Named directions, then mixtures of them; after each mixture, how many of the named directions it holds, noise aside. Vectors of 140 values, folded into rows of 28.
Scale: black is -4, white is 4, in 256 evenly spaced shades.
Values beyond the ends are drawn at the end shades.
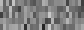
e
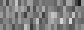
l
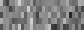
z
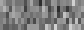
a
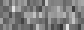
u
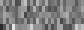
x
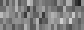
one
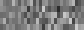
four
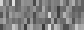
three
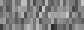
four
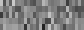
one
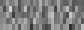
four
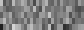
three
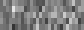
three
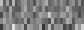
two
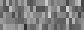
four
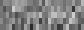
two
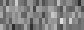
two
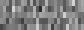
three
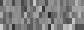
four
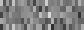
four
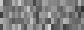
two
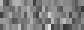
three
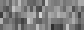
two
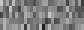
one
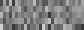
two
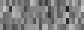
two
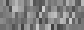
four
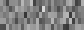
four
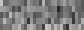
four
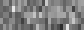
one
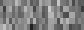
four
